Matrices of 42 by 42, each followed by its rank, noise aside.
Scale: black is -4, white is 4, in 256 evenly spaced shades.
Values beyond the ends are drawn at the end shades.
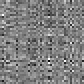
three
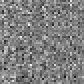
six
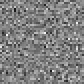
eight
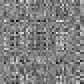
four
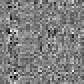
six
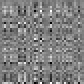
two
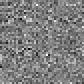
eight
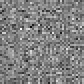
eight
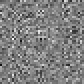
six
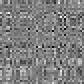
four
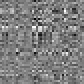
four
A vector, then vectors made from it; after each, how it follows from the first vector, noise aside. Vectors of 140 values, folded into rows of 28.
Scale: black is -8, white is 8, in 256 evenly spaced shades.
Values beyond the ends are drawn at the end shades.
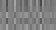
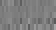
wrapped around, negated, partly zeroed.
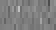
wrapped around, negated, partly zeroed.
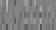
negated, partly zeroed.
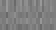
negated, shrunk.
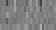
partly zeroed.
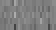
reversed, partly zeroed.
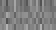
copied.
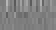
negated, partly zeroed.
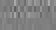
reversed, partly zeroed.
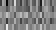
scaled up.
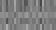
copied.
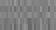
reversed, shrunk.
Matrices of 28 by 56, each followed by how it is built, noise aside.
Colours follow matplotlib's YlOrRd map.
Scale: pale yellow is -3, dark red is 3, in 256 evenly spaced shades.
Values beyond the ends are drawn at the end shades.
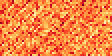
Hankel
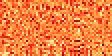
low rank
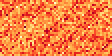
Hankel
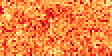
smooth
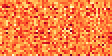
low rank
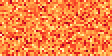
noise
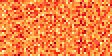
repeating rows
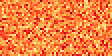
noise
